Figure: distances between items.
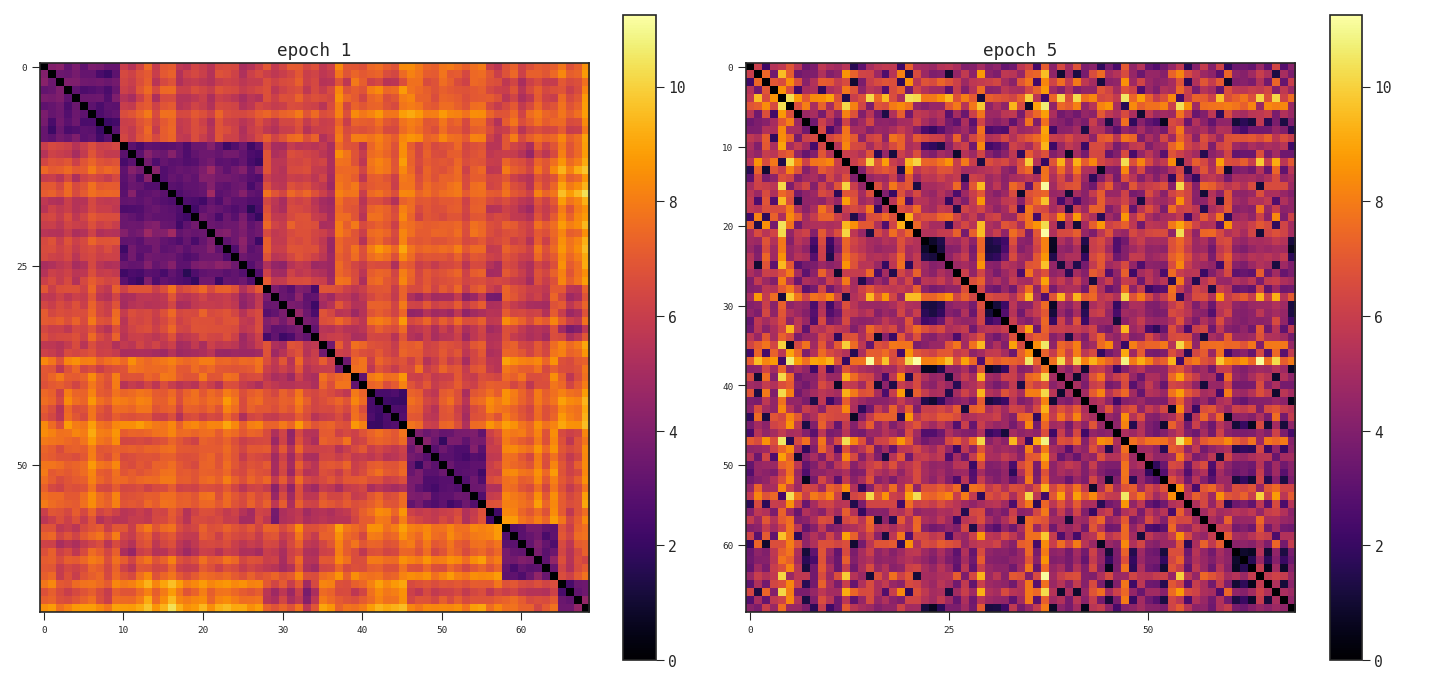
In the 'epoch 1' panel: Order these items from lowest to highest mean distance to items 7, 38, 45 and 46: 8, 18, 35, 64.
8, 35, 18, 64
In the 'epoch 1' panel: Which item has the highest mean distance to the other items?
68
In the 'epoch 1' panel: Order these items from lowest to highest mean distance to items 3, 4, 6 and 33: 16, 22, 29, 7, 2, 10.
7, 2, 29, 10, 22, 16
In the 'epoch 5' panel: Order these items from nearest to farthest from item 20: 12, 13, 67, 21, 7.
7, 67, 21, 13, 12
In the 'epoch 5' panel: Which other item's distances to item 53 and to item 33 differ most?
43
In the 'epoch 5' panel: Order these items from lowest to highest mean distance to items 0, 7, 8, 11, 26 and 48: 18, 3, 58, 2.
18, 58, 2, 3
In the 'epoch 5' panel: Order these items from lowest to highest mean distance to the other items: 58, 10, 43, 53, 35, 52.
52, 58, 10, 43, 53, 35
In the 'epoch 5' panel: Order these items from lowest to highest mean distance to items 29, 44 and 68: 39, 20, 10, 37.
10, 37, 39, 20
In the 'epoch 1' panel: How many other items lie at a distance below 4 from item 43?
4
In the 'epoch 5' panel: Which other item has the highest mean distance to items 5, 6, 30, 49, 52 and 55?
37
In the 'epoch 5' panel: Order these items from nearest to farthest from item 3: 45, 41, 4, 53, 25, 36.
25, 41, 53, 45, 36, 4
